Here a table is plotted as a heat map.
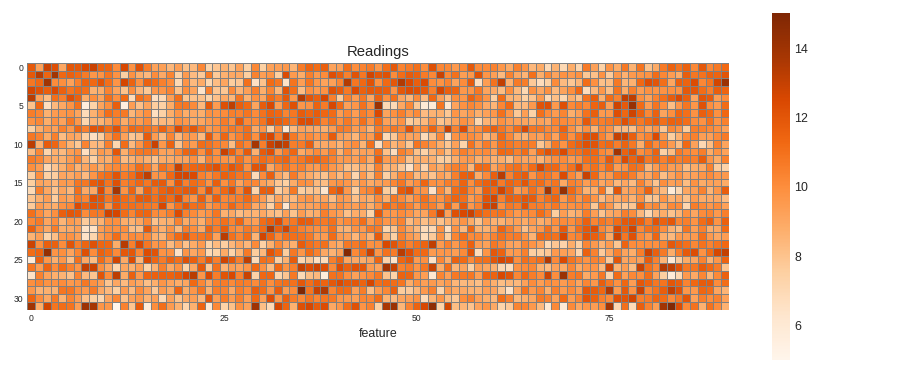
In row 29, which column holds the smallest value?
62
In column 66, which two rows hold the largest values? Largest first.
13, 5
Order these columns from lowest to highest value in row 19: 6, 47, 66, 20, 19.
47, 20, 66, 6, 19
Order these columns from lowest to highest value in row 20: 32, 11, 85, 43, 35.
11, 85, 43, 35, 32
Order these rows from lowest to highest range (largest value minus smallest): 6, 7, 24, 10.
7, 6, 10, 24
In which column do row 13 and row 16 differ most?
49
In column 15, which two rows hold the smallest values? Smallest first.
31, 26
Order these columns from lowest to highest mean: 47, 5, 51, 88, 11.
51, 47, 5, 88, 11
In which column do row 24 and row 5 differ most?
2
